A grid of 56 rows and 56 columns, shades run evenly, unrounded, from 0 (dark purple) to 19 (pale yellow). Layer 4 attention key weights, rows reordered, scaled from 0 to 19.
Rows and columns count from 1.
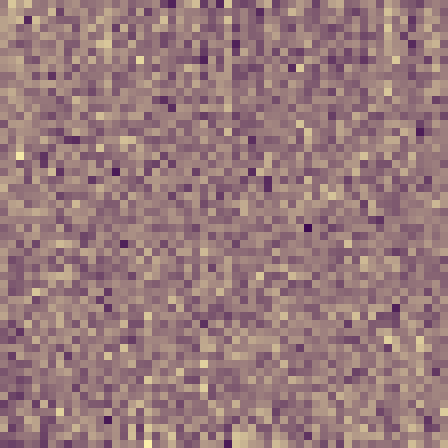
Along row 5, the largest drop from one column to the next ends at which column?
51
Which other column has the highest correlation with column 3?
2
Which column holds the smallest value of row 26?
46
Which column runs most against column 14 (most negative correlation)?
44
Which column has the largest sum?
49
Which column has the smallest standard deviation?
41
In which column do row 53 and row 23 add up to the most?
5
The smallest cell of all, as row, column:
29, 39
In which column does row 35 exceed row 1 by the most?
26
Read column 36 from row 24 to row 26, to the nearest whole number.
12 9 13
